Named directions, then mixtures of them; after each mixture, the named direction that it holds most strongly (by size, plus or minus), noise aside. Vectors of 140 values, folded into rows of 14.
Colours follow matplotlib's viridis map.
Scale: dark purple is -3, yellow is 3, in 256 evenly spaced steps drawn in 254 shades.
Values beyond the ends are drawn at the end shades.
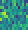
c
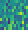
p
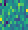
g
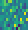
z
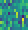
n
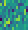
g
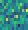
g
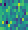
g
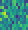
c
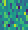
g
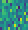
z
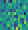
z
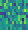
c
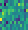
g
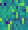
g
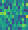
c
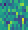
n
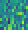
p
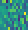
z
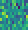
c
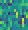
n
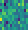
g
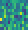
p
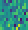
z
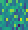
z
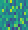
z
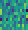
g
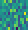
z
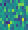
g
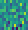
z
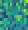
c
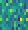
z
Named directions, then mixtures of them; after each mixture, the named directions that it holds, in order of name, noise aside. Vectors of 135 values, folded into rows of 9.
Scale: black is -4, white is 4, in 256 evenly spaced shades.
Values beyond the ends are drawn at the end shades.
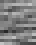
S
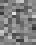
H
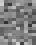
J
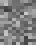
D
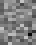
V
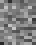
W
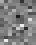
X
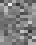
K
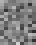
D, J.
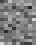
S, W.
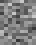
H, K.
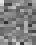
J.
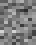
H, S, W.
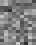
D.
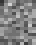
J.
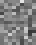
H, J, V.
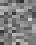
D, H, W.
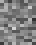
W.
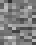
S, W.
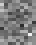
J, K, V.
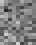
D, J.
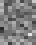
J, V.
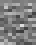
S, V, X.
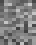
J.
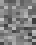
W.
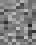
J, V.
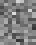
H.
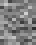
D, S, W.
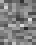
W, X.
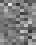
K.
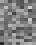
H, W.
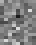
H, J, X.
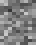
D.
